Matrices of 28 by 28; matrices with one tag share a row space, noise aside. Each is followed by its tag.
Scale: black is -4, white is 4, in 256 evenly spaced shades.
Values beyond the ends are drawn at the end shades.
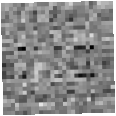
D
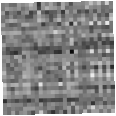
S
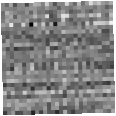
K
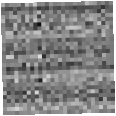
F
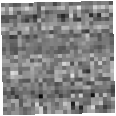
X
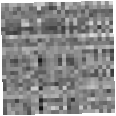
S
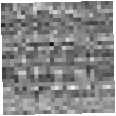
D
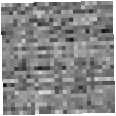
D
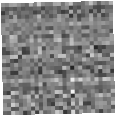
X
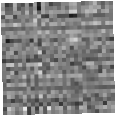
F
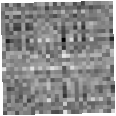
K
